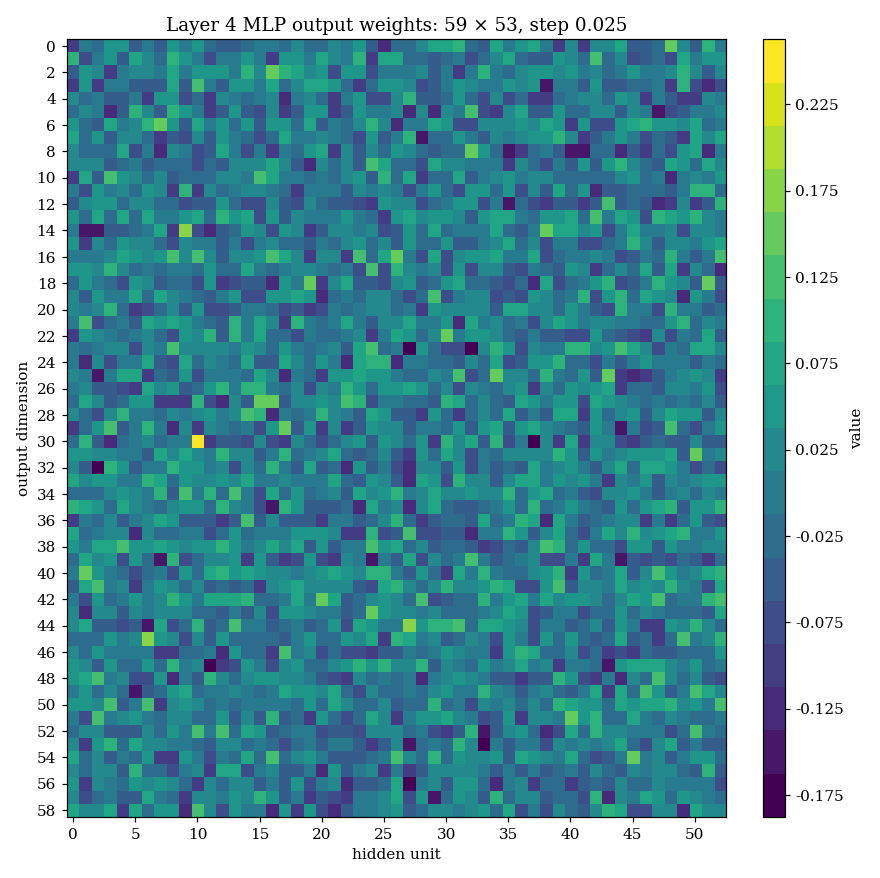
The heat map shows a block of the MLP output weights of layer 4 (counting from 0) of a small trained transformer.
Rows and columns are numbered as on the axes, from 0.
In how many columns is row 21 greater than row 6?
17
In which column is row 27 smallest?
12
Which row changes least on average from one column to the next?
43
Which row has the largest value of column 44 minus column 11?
47
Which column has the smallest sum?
41
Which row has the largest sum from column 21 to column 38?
44
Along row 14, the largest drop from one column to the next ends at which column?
10
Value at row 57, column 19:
-0.1
